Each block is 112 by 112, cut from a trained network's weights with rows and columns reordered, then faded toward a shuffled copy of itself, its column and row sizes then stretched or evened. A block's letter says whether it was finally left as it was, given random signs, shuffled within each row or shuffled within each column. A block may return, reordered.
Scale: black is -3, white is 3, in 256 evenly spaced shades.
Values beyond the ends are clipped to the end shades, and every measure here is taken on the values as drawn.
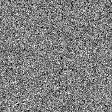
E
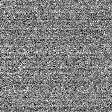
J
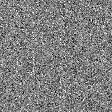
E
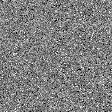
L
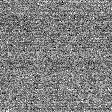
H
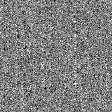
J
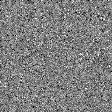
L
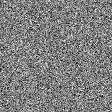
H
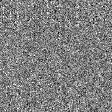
J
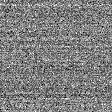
H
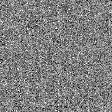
J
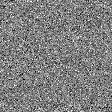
H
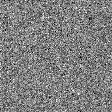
E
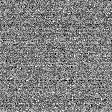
H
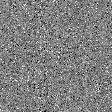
E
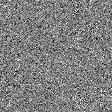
E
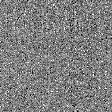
J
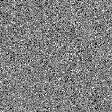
J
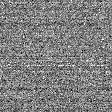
H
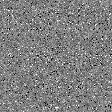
J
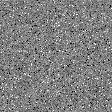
H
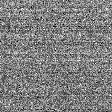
J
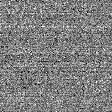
J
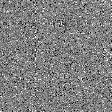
J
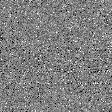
J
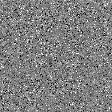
L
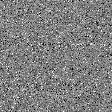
H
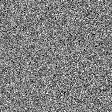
H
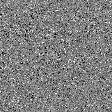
H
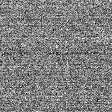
J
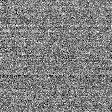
J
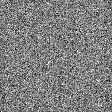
E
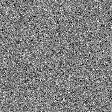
H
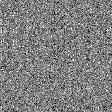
J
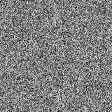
E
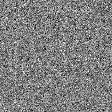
L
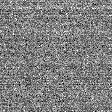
J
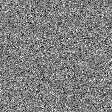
H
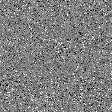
L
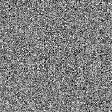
J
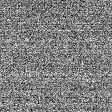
H
